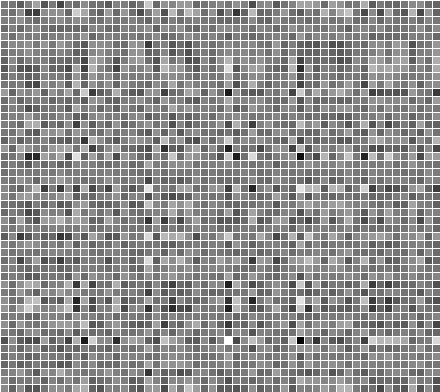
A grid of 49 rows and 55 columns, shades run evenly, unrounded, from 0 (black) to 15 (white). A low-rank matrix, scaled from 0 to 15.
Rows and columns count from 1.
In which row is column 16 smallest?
39
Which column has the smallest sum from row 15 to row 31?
21
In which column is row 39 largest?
4
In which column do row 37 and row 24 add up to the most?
38
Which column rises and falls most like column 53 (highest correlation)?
28
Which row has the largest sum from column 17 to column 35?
30
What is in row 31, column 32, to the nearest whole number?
6
